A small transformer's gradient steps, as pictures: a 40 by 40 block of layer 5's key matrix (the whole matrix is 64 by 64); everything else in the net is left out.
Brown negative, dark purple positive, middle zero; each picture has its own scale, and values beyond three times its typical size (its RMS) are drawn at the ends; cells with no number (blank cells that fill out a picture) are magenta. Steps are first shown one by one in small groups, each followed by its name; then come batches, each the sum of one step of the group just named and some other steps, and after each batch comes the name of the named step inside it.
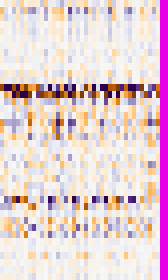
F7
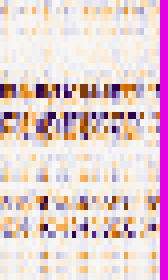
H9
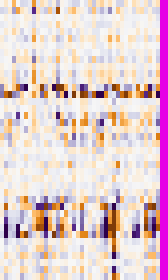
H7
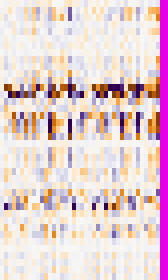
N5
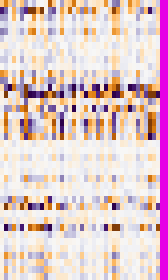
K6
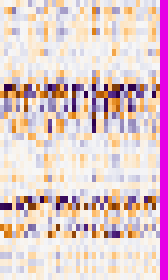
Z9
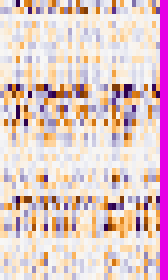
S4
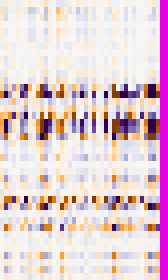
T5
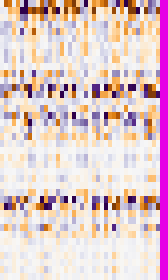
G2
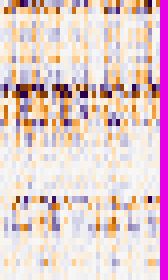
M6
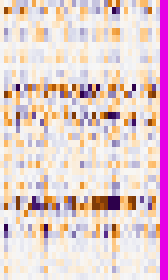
M6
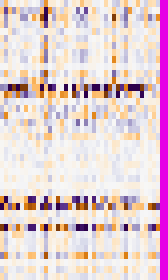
Z9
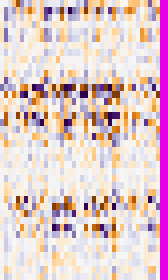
M6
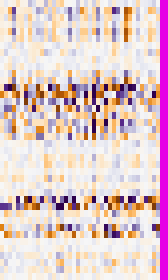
Z9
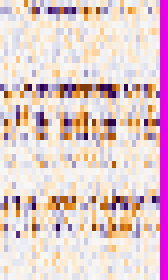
S4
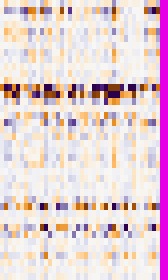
F7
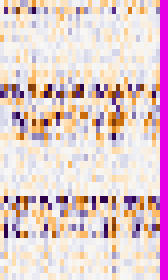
H7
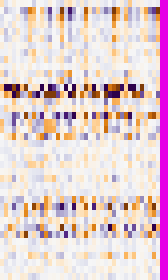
F7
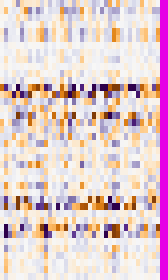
F7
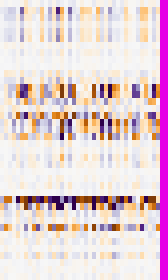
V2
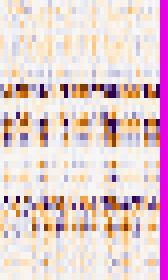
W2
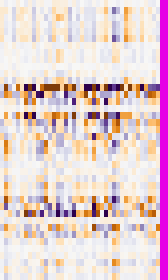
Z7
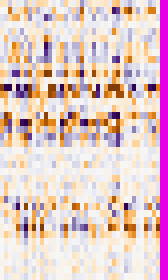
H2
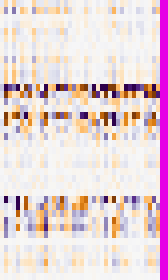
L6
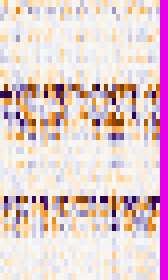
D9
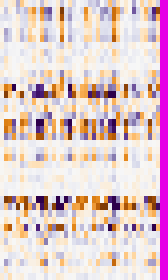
V2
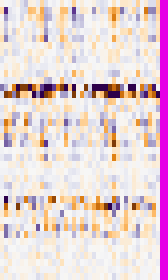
W2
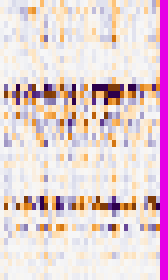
V2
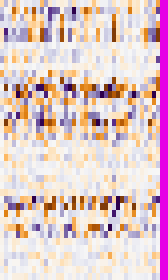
D9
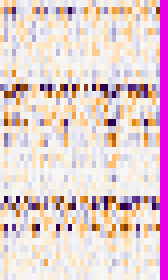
W2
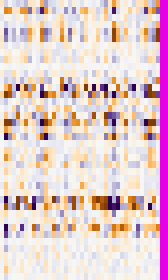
W2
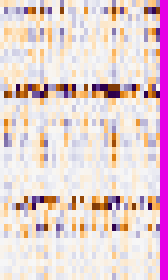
W2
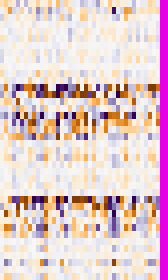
D9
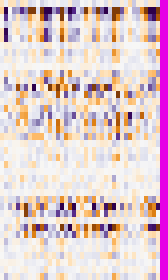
Z7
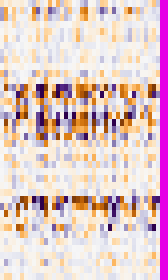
D9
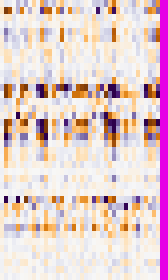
W2
